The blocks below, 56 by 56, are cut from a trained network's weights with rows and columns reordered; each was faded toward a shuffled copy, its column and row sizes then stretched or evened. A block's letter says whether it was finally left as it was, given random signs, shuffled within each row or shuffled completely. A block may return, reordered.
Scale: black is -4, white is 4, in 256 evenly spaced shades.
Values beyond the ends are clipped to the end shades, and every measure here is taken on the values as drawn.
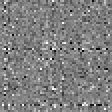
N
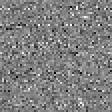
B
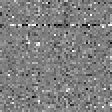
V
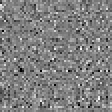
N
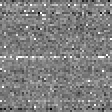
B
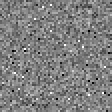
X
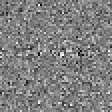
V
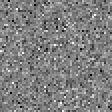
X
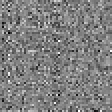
N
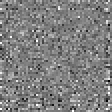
N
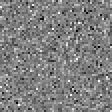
X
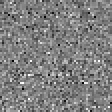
B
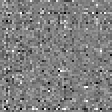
N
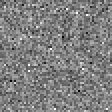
X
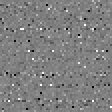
B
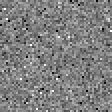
X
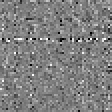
V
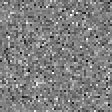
X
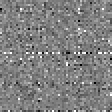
V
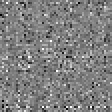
V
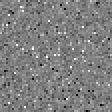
X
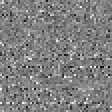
B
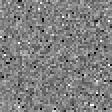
X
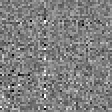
V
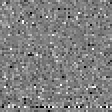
B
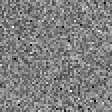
X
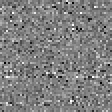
B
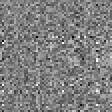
N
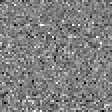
B
